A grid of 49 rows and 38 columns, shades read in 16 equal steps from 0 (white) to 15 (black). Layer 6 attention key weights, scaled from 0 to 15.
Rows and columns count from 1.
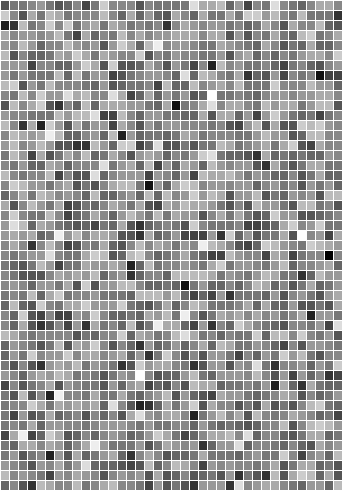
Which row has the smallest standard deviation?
43
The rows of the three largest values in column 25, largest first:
24, 26, 48
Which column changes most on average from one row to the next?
22
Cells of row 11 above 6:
17
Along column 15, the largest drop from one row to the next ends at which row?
29
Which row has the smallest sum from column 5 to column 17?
10
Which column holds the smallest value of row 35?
11
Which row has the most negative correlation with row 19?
37
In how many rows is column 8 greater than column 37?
24
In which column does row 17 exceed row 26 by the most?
16
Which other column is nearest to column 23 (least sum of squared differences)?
30
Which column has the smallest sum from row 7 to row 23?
2
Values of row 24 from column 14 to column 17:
10 10 12 5
